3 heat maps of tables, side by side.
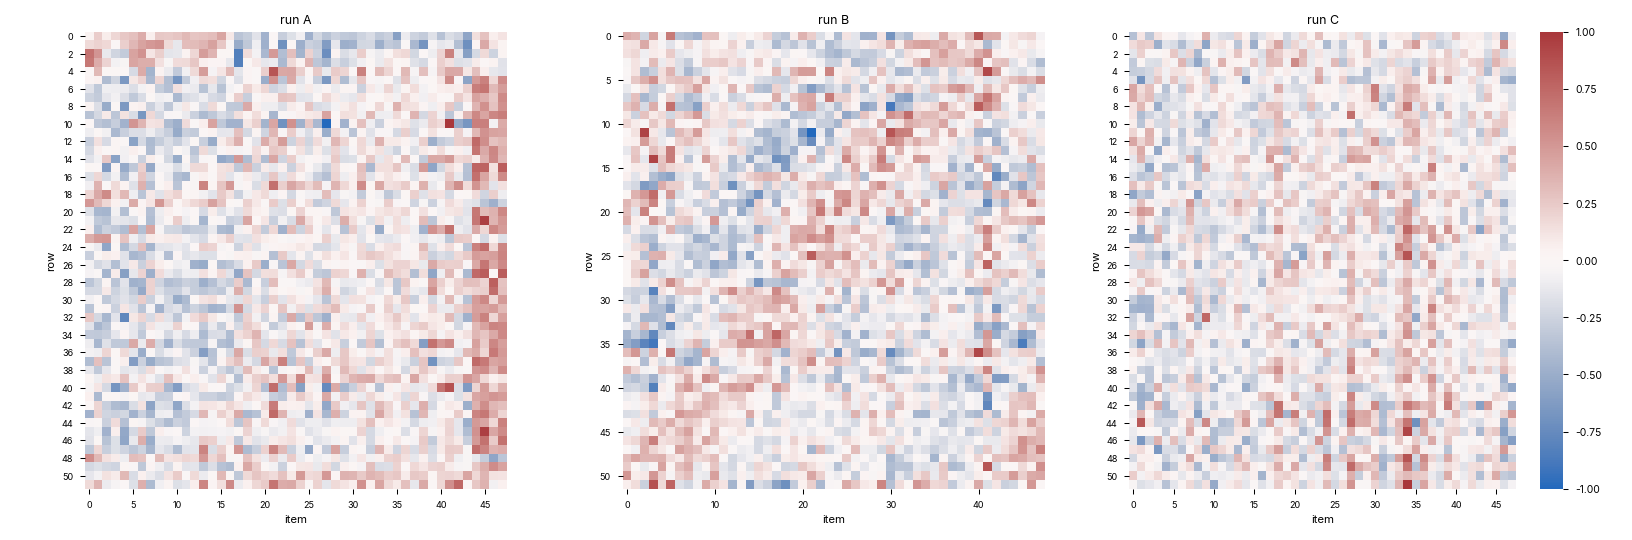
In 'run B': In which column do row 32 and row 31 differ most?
42
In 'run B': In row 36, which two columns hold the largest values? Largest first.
40, 5
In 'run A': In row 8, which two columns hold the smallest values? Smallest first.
4, 2
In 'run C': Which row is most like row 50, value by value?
28
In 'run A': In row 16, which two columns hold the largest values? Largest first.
44, 47
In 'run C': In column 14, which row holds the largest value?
44
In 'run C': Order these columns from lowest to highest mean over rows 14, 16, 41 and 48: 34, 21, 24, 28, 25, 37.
21, 25, 28, 24, 37, 34
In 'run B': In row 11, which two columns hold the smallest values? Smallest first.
21, 20
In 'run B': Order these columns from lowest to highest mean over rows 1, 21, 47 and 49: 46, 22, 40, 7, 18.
18, 40, 22, 46, 7
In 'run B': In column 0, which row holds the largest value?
50
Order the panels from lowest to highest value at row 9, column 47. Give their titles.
run B, run C, run A
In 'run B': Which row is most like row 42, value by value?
41
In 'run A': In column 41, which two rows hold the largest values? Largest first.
10, 40
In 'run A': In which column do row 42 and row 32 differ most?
21
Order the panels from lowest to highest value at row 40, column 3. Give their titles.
run B, run A, run C
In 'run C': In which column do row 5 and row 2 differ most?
1
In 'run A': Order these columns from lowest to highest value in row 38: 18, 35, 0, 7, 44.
0, 35, 7, 18, 44
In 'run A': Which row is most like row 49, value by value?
34
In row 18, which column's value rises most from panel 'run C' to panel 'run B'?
2
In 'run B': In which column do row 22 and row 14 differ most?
3
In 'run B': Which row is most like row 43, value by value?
45
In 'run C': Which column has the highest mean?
34
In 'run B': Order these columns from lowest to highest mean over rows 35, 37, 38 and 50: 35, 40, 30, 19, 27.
30, 35, 27, 40, 19
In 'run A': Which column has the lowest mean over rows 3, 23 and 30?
17
